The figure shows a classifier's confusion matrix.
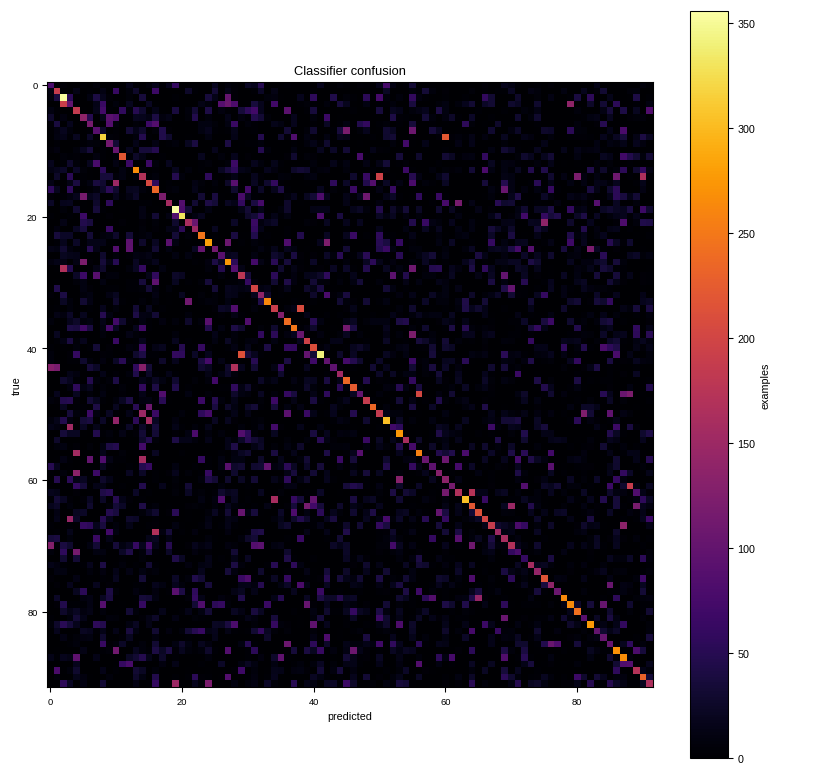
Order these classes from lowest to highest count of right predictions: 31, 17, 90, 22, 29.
17, 22, 29, 31, 90
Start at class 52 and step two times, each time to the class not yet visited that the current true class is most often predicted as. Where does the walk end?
2
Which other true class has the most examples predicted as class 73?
25
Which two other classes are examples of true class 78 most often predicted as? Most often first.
65, 58
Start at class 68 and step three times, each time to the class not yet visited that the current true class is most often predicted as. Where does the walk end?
62
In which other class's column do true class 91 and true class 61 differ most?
88
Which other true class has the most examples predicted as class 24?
91
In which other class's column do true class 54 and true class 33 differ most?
21
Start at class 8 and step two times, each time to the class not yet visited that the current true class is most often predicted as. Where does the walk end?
53
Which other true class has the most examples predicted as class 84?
79
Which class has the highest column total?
14
